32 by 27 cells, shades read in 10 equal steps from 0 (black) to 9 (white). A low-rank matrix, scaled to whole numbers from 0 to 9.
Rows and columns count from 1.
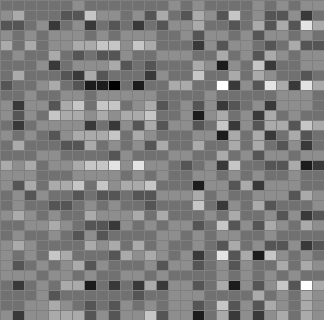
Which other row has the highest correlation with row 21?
7
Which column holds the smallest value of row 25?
26
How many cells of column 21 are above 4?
15
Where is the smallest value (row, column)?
9, 10
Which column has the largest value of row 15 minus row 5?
17
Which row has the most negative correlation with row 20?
5
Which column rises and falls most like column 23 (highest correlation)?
19
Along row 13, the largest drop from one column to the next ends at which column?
20
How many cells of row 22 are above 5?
5
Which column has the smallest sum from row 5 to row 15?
2
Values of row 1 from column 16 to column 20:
4 5 4 4 4
